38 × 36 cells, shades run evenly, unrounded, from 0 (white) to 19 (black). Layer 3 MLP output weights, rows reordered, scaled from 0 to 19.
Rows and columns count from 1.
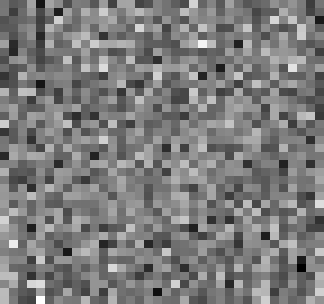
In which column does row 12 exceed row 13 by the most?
16
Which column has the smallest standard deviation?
3
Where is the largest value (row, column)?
34, 34
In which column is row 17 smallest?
29
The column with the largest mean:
35
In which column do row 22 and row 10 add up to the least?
22
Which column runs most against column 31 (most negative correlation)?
36
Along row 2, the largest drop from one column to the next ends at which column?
8
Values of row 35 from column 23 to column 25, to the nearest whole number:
6 12 5
